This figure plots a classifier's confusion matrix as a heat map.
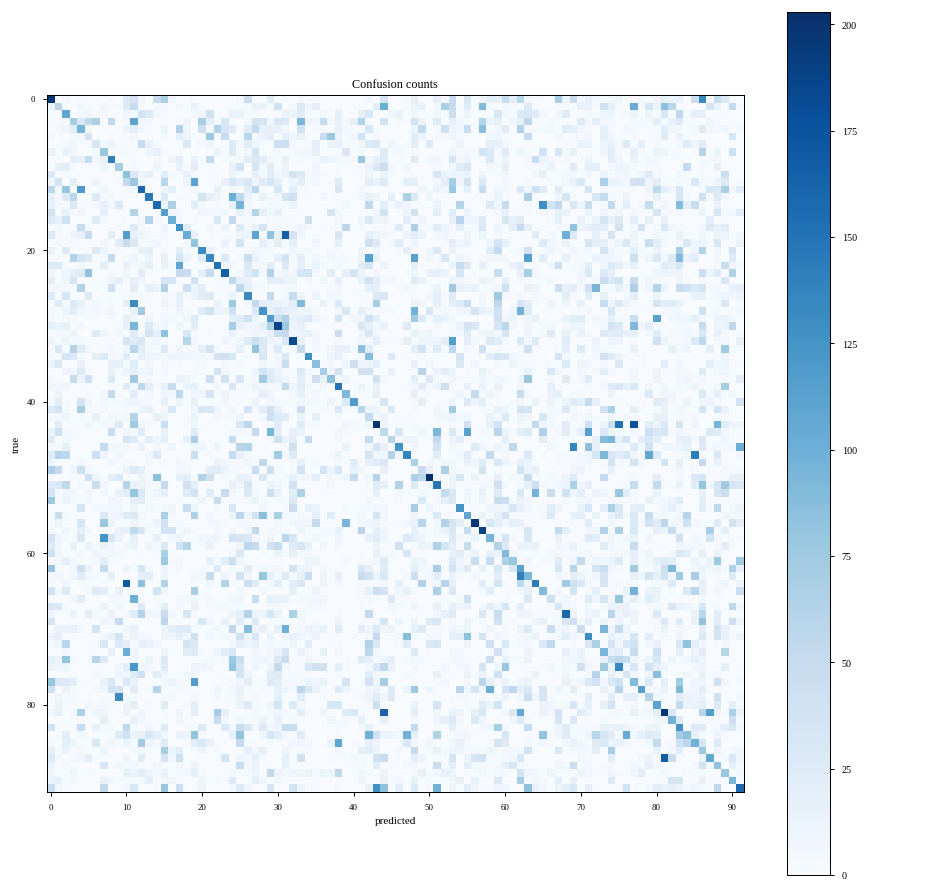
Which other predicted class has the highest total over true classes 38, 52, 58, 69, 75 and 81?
44
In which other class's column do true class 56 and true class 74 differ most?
39
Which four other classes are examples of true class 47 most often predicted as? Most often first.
85, 79, 73, 30
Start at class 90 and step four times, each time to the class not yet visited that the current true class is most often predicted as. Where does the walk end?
17
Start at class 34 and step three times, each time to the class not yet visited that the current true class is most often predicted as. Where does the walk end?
19
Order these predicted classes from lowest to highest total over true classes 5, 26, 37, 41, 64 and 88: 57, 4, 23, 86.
57, 4, 86, 23
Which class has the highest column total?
11
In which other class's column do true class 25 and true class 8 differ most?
72
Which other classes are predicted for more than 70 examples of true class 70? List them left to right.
26, 31, 73
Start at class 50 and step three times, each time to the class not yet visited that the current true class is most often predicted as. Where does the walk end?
77
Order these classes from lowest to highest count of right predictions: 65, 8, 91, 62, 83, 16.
65, 16, 62, 83, 8, 91
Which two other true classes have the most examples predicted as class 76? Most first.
84, 74
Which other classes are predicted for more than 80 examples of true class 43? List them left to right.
75, 77, 88
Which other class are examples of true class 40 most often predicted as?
71
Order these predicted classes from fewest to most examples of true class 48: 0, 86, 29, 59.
29, 0, 59, 86
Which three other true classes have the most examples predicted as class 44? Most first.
81, 1, 91
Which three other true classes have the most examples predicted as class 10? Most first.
64, 18, 73
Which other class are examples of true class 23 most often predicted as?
5
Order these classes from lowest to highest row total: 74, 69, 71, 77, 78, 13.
69, 74, 71, 13, 77, 78
